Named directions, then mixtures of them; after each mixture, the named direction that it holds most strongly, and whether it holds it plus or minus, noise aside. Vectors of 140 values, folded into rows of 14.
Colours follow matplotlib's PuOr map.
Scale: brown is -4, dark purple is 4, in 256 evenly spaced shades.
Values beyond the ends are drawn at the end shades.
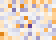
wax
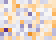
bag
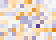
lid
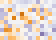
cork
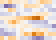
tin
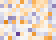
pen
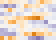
tin, plus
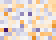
bag, plus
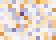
wax, plus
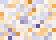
lid, plus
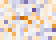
lid, minus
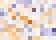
cork, plus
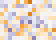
lid, plus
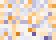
pen, minus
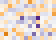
lid, plus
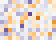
bag, plus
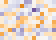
lid, minus
